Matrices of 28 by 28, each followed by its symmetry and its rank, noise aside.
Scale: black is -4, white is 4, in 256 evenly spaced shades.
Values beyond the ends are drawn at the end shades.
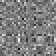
no symmetry, rank four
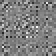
symmetric, rank four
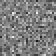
symmetric, rank eight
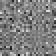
antisymmetric, rank six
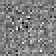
symmetric, rank eight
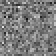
no symmetry, rank eight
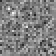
symmetric, rank eight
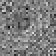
symmetric, rank six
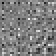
symmetric, rank four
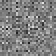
no symmetry, rank four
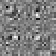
symmetric, rank four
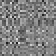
no symmetry, rank four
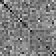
symmetric, rank six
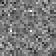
symmetric, rank eight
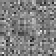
antisymmetric, rank six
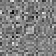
symmetric, rank four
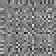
antisymmetric, rank four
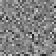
no symmetry, rank eight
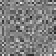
no symmetry, rank four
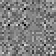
symmetric, rank four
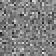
antisymmetric, rank eight
